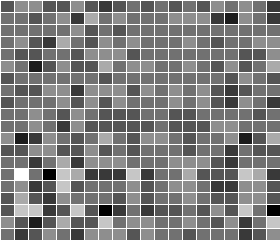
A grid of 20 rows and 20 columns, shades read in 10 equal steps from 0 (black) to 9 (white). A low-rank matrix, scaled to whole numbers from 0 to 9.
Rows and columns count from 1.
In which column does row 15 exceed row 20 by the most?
2
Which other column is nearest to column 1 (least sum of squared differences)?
12
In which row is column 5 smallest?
11
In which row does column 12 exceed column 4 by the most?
15
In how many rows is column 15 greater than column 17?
8
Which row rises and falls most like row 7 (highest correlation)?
9
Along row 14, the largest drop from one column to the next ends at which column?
6
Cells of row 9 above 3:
14
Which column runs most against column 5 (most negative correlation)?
16
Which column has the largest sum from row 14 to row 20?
5
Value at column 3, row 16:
2
